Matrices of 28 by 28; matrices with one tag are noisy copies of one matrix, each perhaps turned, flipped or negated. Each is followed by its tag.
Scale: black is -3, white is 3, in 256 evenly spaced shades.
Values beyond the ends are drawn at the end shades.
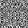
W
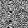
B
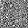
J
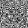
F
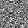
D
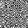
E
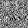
B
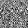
B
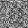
F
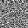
E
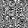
D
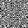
E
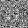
F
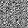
J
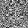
D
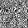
B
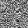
B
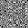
J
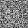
F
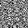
D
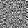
W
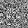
D
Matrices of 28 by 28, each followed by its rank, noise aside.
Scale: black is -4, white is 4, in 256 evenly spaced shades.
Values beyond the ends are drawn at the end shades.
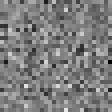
eight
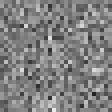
six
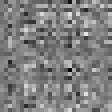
three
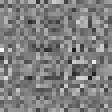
four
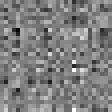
three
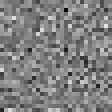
eight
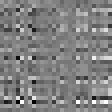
two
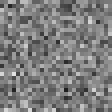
eight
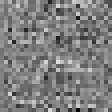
six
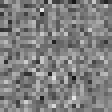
six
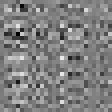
three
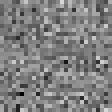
six
